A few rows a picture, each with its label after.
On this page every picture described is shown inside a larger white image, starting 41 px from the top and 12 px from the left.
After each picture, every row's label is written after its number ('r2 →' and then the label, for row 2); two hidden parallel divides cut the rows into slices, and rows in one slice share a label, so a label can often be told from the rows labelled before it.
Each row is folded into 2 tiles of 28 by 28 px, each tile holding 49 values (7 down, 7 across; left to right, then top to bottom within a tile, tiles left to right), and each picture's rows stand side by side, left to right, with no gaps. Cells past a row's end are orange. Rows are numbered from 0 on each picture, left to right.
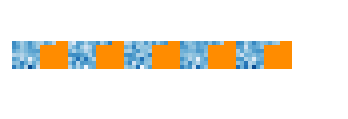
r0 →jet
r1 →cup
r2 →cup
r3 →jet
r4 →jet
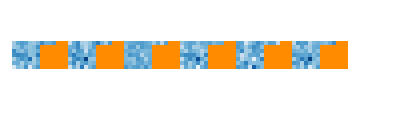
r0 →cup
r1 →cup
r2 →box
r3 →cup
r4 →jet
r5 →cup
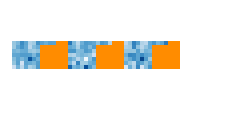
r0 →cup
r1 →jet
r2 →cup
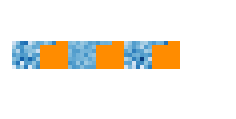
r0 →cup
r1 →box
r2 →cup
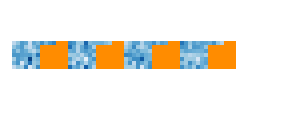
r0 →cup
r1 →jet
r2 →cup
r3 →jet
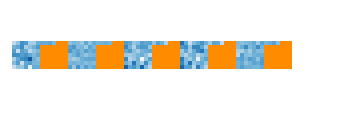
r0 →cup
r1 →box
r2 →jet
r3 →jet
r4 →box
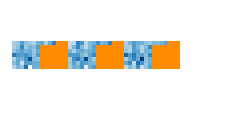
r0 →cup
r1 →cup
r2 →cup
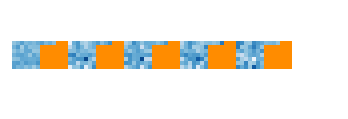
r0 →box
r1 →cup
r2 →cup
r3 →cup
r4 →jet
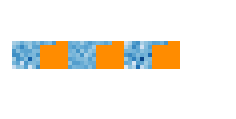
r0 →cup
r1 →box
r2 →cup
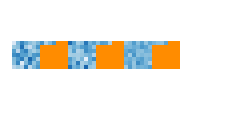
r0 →cup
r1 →jet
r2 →box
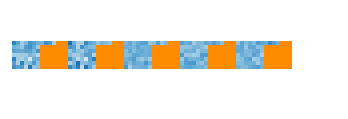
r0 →jet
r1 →jet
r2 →box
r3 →box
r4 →box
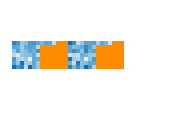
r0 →jet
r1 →jet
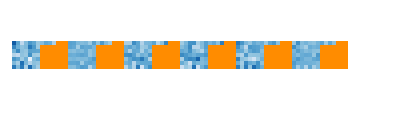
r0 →jet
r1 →box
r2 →cup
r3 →cup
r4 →jet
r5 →box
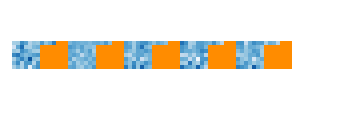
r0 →cup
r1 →box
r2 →jet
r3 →jet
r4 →jet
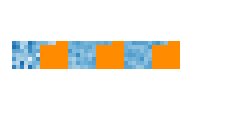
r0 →jet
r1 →box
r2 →box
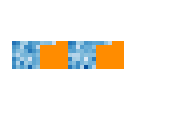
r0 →jet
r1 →jet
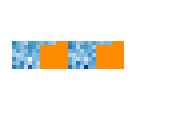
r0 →jet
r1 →jet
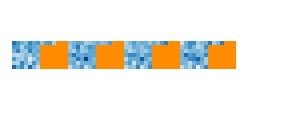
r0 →jet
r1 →cup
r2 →cup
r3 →cup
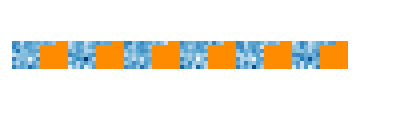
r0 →jet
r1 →cup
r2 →jet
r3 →jet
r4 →jet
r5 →cup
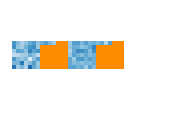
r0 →jet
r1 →box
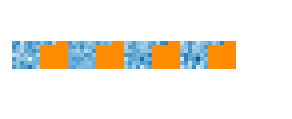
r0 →jet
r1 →box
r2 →cup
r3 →cup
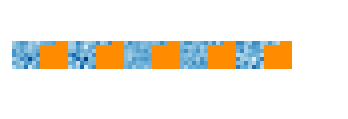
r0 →cup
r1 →cup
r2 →box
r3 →box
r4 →jet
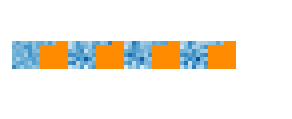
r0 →box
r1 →cup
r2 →cup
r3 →cup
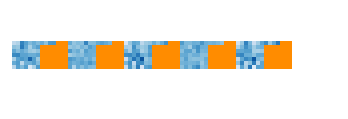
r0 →cup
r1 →box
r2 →cup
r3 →box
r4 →cup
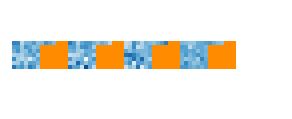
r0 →jet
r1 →jet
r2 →cup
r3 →box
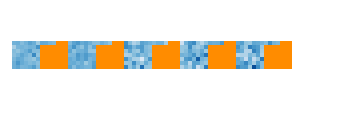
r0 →box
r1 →box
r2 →jet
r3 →cup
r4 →jet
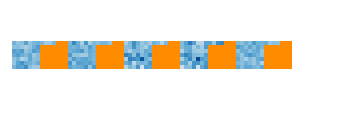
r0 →box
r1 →box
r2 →cup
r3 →cup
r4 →box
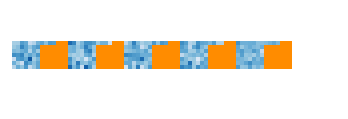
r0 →cup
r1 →jet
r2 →cup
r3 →jet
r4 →box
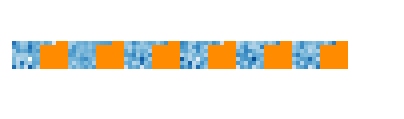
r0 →jet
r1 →box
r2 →cup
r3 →jet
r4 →cup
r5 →cup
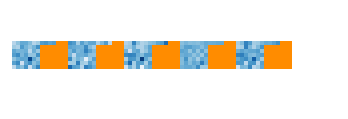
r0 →cup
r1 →jet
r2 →cup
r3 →box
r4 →cup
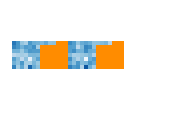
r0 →jet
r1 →jet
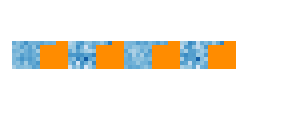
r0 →box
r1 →cup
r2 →box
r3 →cup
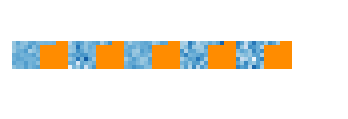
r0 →box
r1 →cup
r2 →box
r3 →cup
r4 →jet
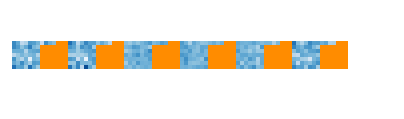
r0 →jet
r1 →jet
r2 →box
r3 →box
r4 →box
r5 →jet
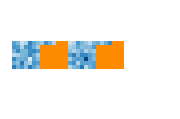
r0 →jet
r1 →cup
